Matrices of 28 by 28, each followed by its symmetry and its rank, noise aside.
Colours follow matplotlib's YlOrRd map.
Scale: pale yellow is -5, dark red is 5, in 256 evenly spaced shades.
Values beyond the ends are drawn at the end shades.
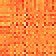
no symmetry, rank two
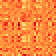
no symmetry, rank two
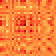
symmetric, rank two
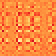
no symmetry, rank one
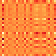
no symmetry, rank one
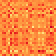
no symmetry, rank two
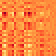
no symmetry, rank one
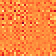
no symmetry, rank three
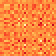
symmetric, rank two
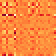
no symmetry, rank two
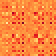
symmetric, rank two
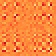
symmetric, rank one
